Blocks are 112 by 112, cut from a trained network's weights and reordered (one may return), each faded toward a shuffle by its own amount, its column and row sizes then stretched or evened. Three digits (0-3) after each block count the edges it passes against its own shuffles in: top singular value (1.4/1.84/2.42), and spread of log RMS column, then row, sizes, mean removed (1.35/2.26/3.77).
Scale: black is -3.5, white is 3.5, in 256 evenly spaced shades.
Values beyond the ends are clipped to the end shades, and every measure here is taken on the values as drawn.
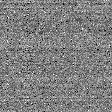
1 1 0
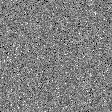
0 0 0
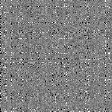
1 2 2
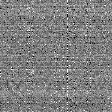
2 2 0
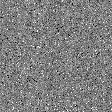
0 0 0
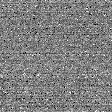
1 0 1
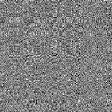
3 1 1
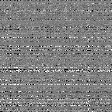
2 1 3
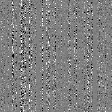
1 3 0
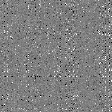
1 2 1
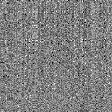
2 1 1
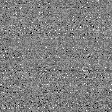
0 1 2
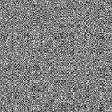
3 2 1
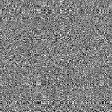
3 1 2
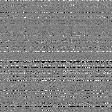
3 1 3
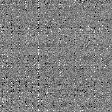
1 2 1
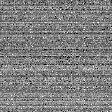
3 1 2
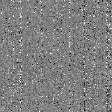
0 2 0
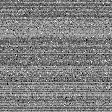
3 0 0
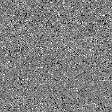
0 1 2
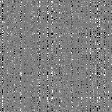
2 3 2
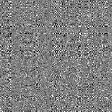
3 2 2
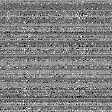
3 1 2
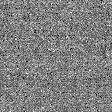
0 0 1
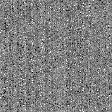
1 1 0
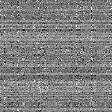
3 2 0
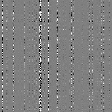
3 3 1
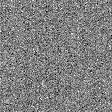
1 0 0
